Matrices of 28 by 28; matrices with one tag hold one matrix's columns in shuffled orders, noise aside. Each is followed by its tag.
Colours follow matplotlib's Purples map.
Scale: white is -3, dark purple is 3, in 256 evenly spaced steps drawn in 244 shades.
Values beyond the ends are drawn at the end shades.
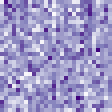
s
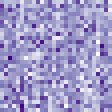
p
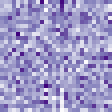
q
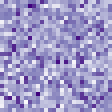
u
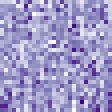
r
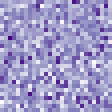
u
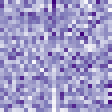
q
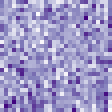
r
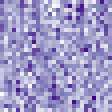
s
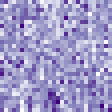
r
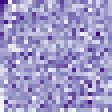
q
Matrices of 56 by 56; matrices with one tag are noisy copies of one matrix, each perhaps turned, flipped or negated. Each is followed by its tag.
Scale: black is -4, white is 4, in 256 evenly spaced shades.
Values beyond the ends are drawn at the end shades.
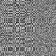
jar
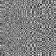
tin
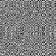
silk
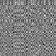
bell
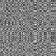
bell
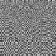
tin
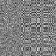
jar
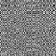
silk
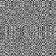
silk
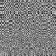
tin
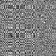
jar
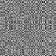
silk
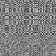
jar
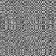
silk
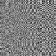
tin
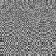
tin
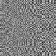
tin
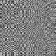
tin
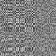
jar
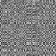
silk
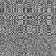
jar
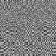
tin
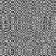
silk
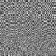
tin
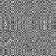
silk
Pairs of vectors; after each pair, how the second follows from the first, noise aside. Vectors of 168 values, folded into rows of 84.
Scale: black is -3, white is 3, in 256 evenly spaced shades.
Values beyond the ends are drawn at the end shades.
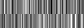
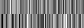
wrapped around, negated.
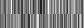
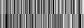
wrapped around, negated.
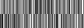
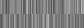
reversed, negated, shrunk.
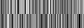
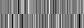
partly zeroed.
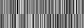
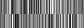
wrapped around, negated.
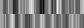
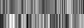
wrapped around, negated.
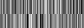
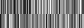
wrapped around, negated.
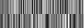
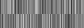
reversed, negated, shrunk.
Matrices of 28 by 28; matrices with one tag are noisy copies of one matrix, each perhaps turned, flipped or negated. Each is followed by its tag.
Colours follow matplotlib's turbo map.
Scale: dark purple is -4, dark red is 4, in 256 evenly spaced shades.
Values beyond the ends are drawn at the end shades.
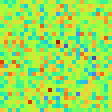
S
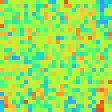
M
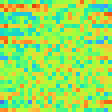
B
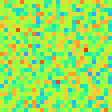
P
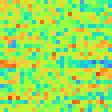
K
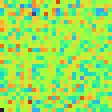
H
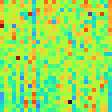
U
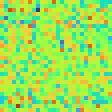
H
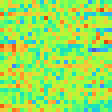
K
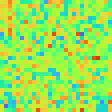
M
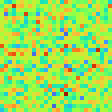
S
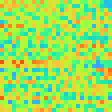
K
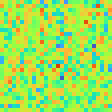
S
